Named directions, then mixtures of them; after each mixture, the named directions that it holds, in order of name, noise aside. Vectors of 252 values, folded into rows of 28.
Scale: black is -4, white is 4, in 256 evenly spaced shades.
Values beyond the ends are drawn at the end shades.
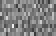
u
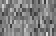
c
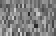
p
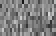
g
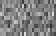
g, p, u.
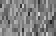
c, g, p.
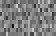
u.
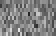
p.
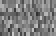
c, p, u.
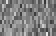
c, p.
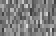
c, g.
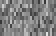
c.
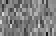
c.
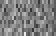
c, p, u.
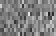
g, p.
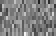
c, g, u.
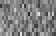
g, p.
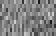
c, g, u.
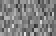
p, u.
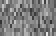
c.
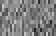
c, g, u.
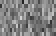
g.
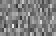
g, u.
